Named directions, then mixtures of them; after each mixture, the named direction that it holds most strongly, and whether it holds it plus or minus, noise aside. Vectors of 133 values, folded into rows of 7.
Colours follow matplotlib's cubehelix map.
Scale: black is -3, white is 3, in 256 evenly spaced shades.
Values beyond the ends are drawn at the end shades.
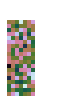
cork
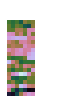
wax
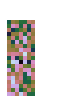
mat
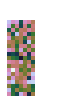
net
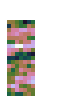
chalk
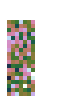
cork, plus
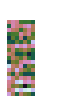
cork, minus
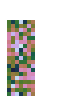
cork, plus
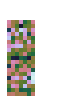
cork, plus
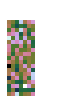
cork, plus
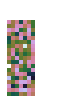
cork, minus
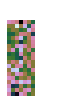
cork, minus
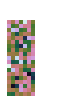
mat, minus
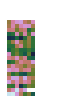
wax, minus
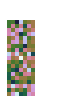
net, minus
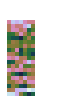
wax, minus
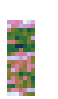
chalk, minus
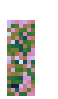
mat, minus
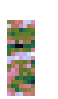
chalk, minus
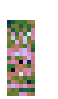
mat, plus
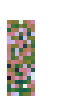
cork, plus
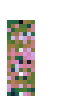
wax, plus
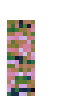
wax, plus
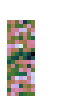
chalk, plus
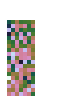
mat, plus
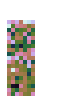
chalk, minus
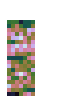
wax, plus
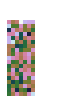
cork, plus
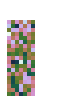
mat, minus
